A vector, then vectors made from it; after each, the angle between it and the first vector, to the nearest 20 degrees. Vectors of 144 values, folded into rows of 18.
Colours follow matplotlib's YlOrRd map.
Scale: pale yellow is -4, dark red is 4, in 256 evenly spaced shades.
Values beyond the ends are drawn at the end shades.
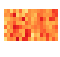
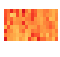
140 degrees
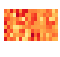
160 degrees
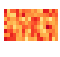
120 degrees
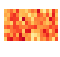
60 degrees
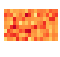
60 degrees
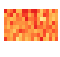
120 degrees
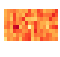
60 degrees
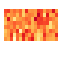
80 degrees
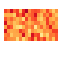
140 degrees
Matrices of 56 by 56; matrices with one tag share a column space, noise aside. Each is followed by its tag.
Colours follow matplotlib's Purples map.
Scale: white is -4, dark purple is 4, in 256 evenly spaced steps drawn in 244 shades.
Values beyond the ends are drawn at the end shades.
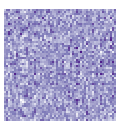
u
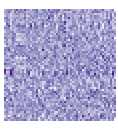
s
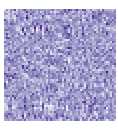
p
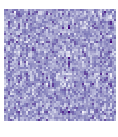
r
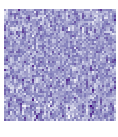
p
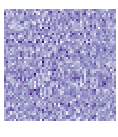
r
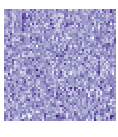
s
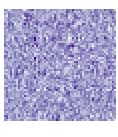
s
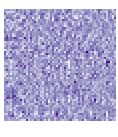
u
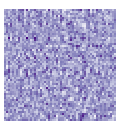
s
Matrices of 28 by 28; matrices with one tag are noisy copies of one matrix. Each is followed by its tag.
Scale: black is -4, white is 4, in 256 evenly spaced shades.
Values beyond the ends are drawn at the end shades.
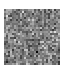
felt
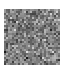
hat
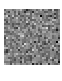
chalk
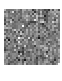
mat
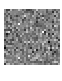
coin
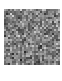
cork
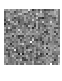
mat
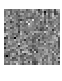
felt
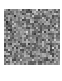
coin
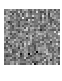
felt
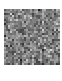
cork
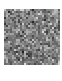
mat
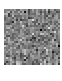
felt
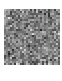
felt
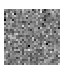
mat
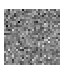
coin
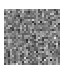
felt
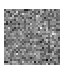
chalk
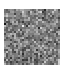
mat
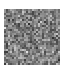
hat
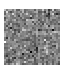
felt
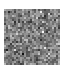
mat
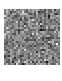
felt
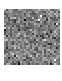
hat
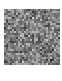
chalk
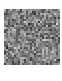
hat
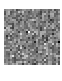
felt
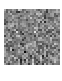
cork
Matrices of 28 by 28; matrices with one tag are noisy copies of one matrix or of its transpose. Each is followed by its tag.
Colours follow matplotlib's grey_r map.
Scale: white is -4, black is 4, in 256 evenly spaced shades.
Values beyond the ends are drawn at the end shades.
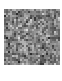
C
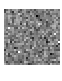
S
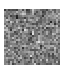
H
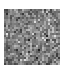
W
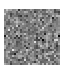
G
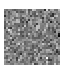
S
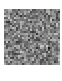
G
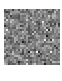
H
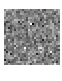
G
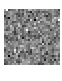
C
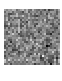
S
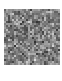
G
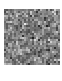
S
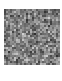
W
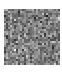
C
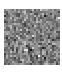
C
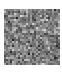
C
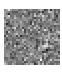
G
